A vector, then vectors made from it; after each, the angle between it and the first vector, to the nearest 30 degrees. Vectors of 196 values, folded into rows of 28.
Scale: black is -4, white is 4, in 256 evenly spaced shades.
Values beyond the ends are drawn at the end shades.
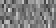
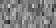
120 degrees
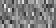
30 degrees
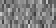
60 degrees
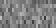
120 degrees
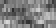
60 degrees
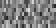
60 degrees
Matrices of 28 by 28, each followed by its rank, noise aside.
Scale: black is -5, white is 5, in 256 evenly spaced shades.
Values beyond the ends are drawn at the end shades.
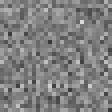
six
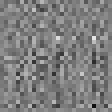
three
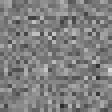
eight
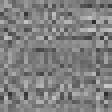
four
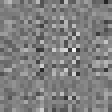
three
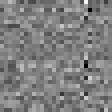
four
